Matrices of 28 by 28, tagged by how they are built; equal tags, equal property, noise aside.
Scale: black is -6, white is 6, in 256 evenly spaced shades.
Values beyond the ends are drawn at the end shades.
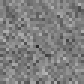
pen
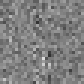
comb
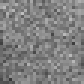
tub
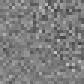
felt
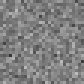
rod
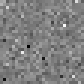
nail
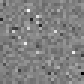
nail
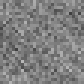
pen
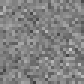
pen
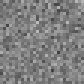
rod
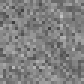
pen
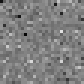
nail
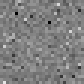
nail
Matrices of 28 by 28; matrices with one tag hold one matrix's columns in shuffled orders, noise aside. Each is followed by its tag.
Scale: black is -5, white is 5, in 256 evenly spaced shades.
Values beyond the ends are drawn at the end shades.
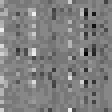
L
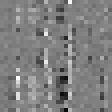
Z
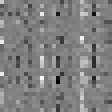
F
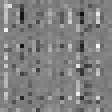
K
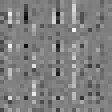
K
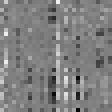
Z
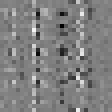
L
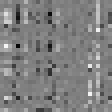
K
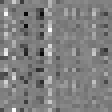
L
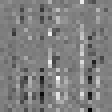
Z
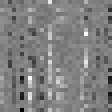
Z
